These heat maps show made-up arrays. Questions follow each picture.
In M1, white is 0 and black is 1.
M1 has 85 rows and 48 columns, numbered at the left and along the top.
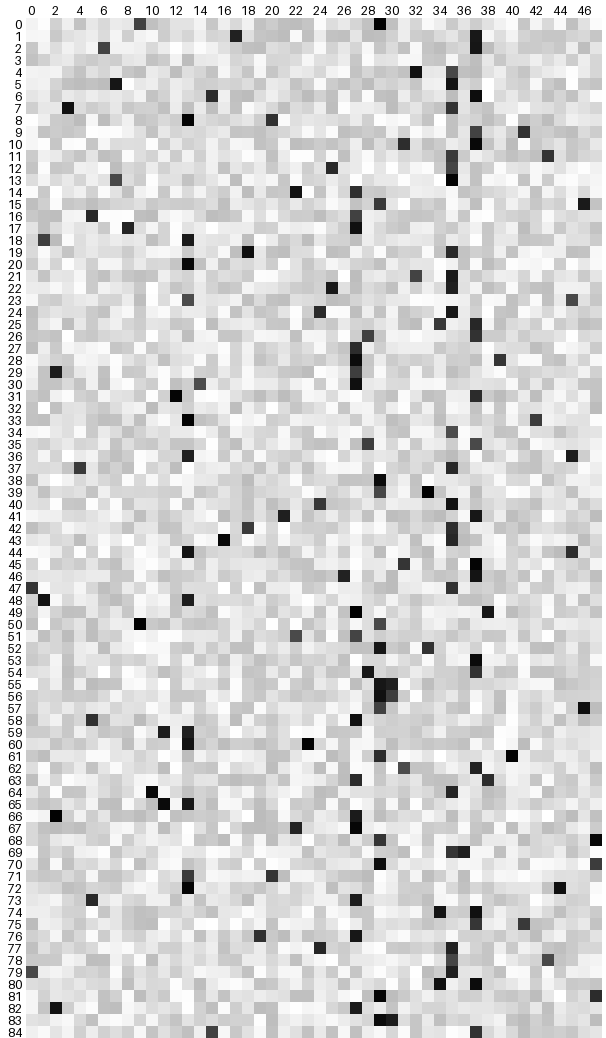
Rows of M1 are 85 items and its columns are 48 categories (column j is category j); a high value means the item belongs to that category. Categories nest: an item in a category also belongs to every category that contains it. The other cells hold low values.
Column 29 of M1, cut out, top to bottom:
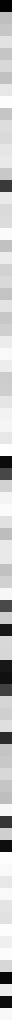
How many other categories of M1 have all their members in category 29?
6
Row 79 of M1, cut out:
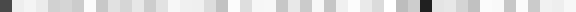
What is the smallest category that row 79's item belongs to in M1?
0
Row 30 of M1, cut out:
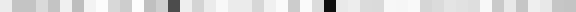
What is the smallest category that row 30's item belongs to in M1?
14
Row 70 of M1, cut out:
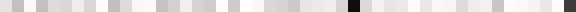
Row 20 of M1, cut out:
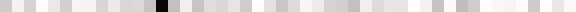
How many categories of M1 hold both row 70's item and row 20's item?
0
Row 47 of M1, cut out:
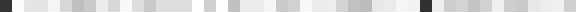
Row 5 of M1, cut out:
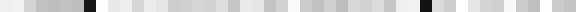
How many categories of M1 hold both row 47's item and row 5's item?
1
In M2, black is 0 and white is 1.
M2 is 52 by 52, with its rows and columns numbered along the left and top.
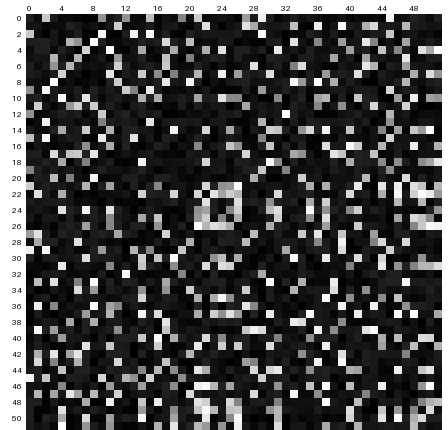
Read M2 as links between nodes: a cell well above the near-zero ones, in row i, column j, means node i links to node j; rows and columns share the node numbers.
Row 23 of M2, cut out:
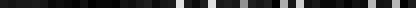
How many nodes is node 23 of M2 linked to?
7
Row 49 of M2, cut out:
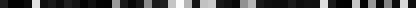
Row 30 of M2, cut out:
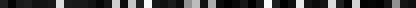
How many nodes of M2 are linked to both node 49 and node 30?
5
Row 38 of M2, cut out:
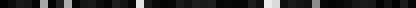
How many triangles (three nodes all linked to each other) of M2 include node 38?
8
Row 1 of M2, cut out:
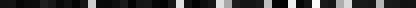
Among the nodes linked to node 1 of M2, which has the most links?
node 22
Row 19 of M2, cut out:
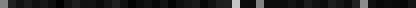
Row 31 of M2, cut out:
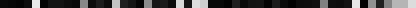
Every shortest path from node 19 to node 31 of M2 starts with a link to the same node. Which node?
node 0
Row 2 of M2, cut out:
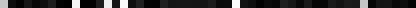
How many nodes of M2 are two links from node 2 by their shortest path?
6
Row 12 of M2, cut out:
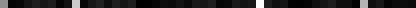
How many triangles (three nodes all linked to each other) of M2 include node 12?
3
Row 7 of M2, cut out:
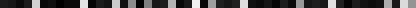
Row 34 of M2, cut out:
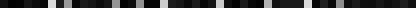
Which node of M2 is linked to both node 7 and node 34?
node 14
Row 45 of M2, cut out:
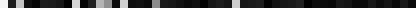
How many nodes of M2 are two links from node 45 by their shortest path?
4
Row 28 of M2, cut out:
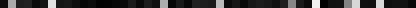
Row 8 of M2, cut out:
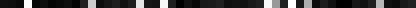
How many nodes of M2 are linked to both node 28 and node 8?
3
